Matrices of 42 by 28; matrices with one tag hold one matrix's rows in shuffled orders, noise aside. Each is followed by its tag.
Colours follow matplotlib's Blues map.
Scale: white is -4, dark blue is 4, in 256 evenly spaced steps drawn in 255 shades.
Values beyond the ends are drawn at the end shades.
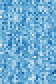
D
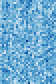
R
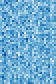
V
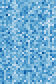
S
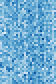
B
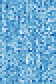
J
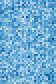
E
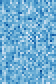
J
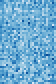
E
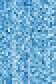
S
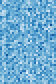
J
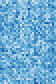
E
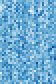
D
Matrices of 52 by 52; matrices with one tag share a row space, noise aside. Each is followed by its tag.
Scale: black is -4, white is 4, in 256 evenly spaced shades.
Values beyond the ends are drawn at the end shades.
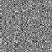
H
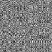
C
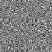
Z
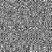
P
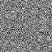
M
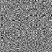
P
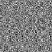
Z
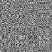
C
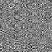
H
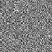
H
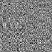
C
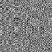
H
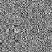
H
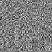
H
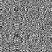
H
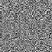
Z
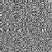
H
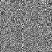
M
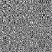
C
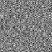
P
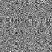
Z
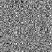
Z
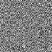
M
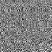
M
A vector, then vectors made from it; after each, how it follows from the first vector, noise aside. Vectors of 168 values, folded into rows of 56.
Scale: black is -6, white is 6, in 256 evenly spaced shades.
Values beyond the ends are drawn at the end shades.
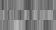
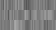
shrunk.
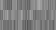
reversed, shrunk.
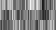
wrapped around, scaled up.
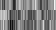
wrapped around, scaled up.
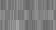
shrunk.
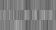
shrunk.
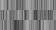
negated.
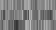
negated.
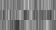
negated.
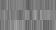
shrunk.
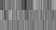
wrapped around, negated, partly zeroed.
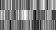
wrapped around, scaled up.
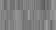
wrapped around, negated, shrunk.
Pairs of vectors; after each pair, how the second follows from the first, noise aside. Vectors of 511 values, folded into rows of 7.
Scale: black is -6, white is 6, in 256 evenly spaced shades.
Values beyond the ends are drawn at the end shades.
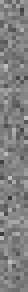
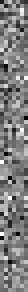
negated, scaled up.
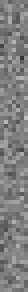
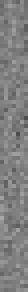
wrapped around, shrunk.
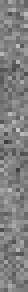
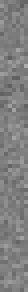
wrapped around, shrunk.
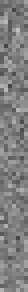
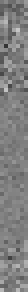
partly zeroed.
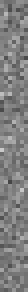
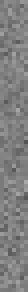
reversed, negated, shrunk.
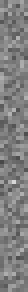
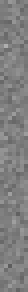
wrapped around, shrunk.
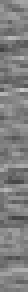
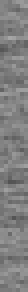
shrunk.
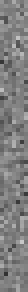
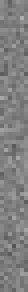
reversed, negated, shrunk.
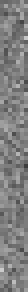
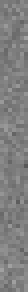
shrunk.
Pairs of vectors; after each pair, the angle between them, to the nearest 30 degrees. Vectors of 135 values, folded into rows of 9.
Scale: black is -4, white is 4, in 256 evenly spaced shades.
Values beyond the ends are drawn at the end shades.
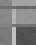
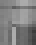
30 degrees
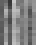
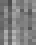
30 degrees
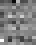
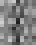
120 degrees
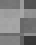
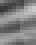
90 degrees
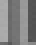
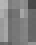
30 degrees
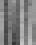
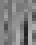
90 degrees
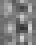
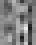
150 degrees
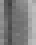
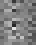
120 degrees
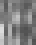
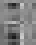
120 degrees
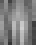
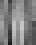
30 degrees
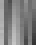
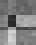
90 degrees
